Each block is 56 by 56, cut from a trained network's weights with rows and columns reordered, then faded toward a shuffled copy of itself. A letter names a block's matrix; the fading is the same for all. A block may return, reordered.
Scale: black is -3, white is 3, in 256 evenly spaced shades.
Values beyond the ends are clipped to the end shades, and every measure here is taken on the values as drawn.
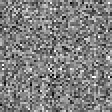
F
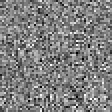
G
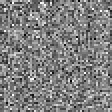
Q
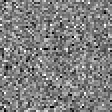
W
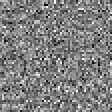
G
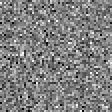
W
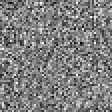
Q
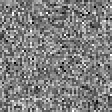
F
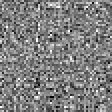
G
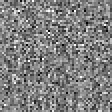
F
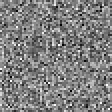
F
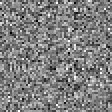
G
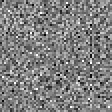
G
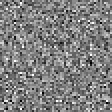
G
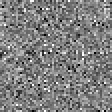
W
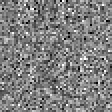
W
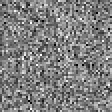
Q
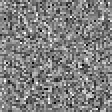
Q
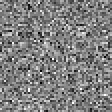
G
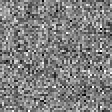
G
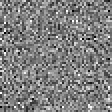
G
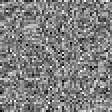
G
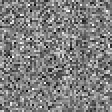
Q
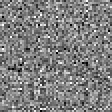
G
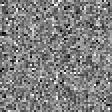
W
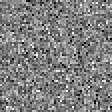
W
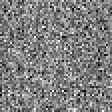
F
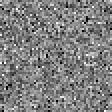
W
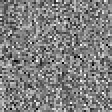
Q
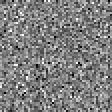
W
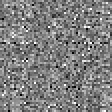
W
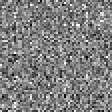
G
